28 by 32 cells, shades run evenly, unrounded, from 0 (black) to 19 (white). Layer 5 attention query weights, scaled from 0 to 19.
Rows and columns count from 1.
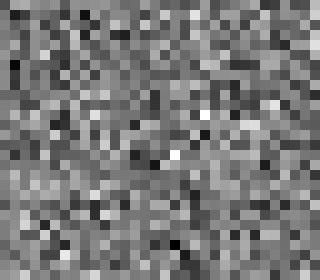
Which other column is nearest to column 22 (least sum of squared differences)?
1
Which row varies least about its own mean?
19
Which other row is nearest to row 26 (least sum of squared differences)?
27
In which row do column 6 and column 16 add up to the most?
23
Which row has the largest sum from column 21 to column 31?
13
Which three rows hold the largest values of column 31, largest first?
28, 20, 3
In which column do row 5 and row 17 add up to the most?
32
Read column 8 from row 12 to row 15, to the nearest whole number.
12 10 5 10
